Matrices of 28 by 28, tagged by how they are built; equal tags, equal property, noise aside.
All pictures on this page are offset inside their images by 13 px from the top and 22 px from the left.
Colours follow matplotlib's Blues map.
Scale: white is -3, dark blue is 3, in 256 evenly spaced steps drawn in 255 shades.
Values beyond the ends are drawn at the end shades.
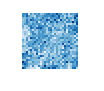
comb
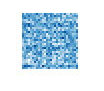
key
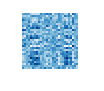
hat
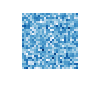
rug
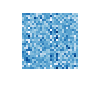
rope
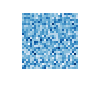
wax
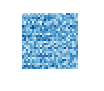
key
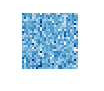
rope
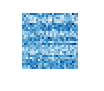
key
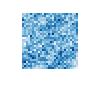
comb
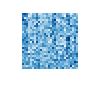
key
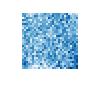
comb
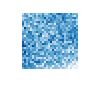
comb
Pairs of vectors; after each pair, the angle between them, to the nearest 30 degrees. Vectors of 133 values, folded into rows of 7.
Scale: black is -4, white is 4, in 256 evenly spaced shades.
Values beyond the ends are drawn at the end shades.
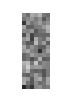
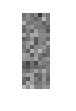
150 degrees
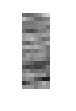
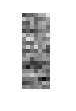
30 degrees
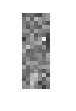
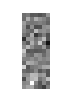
30 degrees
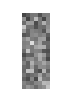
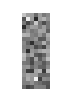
150 degrees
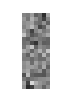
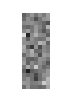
90 degrees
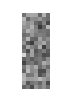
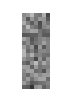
60 degrees
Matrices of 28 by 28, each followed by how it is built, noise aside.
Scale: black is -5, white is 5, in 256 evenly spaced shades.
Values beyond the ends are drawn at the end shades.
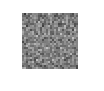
repeating columns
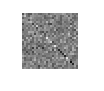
diagonal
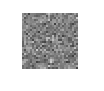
repeating columns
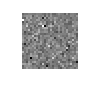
sparse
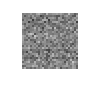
repeating columns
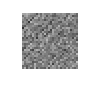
Hankel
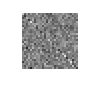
diagonal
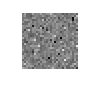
sparse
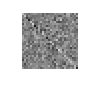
diagonal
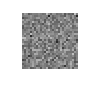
repeating columns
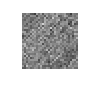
Hankel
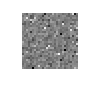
sparse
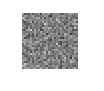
repeating rows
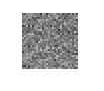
repeating rows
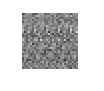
repeating columns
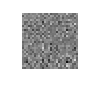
low rank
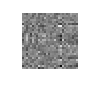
low rank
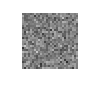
noise
